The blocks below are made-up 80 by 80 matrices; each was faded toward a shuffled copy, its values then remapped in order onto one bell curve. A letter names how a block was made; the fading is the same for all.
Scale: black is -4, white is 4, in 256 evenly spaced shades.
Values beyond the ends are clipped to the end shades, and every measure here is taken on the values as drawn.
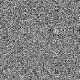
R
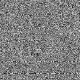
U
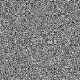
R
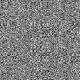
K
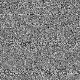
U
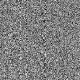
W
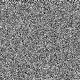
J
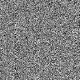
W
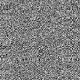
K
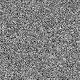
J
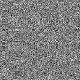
K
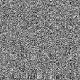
K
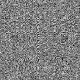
R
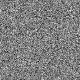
J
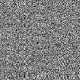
R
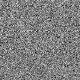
U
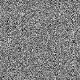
W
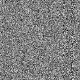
W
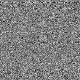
U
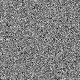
J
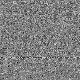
U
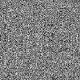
R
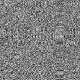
K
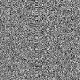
R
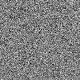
J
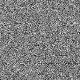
U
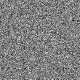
J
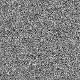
J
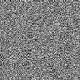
K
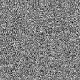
K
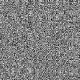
K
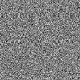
K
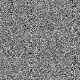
W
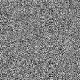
K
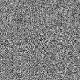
K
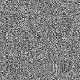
R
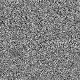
J
